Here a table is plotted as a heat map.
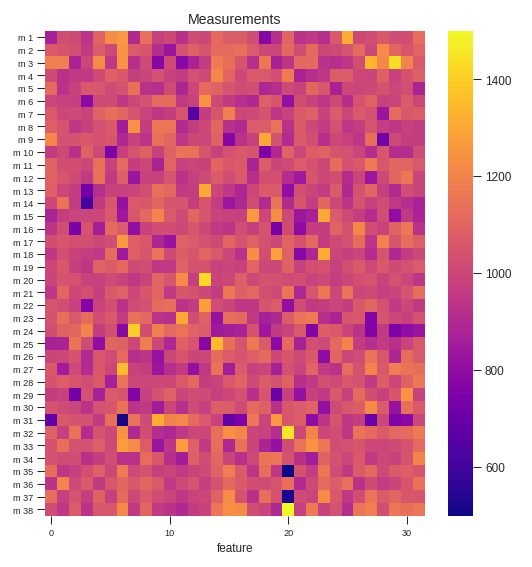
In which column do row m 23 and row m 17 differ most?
6
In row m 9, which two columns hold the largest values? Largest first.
18, 0
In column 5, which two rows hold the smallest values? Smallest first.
m 10, m 28
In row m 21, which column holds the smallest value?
21
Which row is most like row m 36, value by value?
m 21
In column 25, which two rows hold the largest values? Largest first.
m 1, m 25
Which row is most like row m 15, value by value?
m 18
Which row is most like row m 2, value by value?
m 17
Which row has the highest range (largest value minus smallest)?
m 31
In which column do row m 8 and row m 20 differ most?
13
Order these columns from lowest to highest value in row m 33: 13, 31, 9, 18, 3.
9, 18, 13, 3, 31
